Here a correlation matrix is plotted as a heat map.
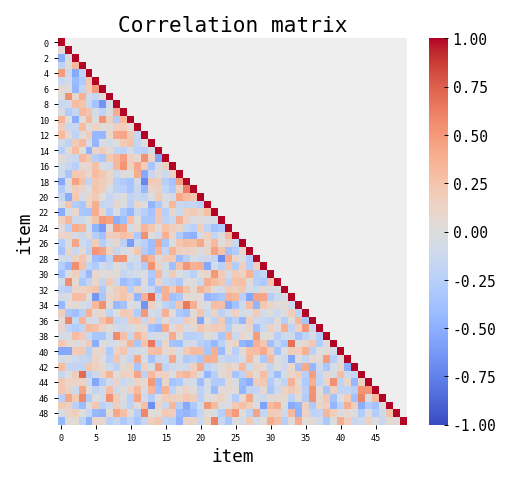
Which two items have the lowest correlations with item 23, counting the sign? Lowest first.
28, 8
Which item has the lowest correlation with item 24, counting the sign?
6
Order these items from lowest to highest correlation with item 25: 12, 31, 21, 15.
21, 31, 15, 12
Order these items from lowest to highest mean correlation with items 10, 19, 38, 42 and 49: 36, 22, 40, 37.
37, 36, 22, 40
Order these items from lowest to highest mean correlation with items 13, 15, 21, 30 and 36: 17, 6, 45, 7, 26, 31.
26, 17, 6, 31, 7, 45
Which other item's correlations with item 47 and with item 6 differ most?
34
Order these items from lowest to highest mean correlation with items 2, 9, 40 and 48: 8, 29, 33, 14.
14, 29, 33, 8
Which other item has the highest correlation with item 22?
49
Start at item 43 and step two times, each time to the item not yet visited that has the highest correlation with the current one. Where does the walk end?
46
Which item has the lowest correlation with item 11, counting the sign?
33
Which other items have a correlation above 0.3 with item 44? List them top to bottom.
13, 33, 36, 39, 45
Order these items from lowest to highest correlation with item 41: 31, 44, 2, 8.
2, 31, 44, 8
